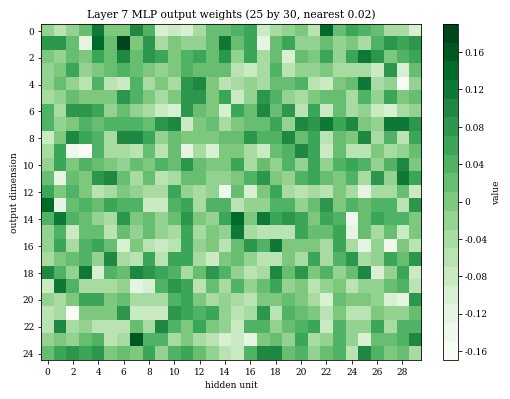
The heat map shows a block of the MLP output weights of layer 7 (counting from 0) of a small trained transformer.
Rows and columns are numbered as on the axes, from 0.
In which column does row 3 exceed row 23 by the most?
14
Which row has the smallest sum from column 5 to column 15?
9
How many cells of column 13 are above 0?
9
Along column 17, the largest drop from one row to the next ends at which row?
15
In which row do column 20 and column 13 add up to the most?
18
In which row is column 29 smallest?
0
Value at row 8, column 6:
0.1
